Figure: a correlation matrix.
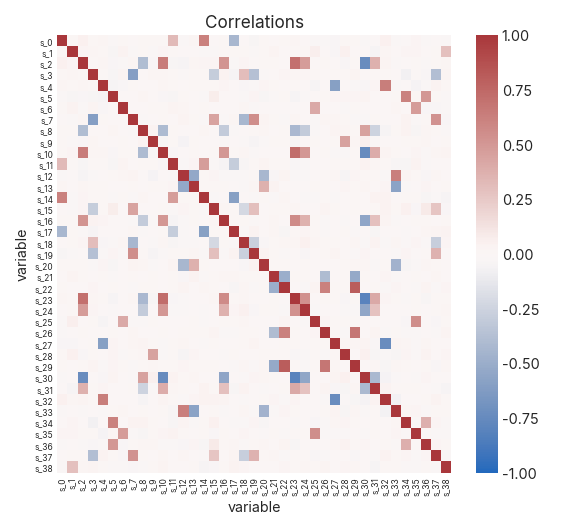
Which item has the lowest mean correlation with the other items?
s_30
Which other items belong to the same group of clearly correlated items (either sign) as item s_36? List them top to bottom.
s_5, s_34
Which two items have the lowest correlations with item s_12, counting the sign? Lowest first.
s_13, s_20
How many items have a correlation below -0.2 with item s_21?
3
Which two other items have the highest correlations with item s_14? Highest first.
s_0, s_11
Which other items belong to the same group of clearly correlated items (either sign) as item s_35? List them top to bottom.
s_6, s_25
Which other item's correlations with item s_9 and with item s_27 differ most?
s_32
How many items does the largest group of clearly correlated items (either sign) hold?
8
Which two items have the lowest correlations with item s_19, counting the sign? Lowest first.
s_3, s_18
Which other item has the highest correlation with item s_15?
s_7
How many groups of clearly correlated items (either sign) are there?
10
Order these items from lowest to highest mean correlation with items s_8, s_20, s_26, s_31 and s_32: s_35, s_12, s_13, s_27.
s_27, s_12, s_35, s_13
